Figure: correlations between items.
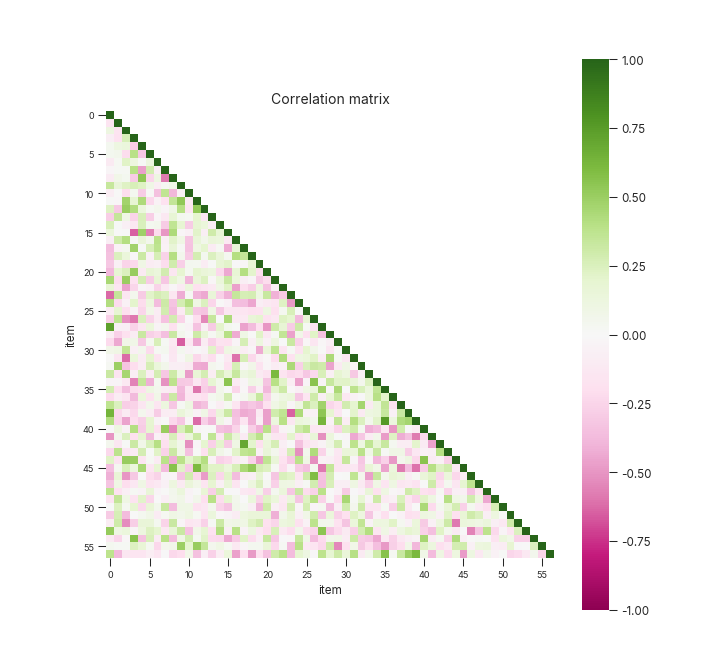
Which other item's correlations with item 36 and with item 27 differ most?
0
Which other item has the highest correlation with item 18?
45
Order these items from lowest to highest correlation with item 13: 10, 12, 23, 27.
27, 12, 10, 23
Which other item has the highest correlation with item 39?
35
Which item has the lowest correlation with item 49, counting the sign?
48
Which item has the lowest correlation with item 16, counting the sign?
31
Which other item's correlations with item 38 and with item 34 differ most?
24
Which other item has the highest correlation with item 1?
32
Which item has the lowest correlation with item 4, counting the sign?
7
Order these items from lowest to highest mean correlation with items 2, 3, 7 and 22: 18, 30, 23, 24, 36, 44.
36, 18, 23, 30, 24, 44
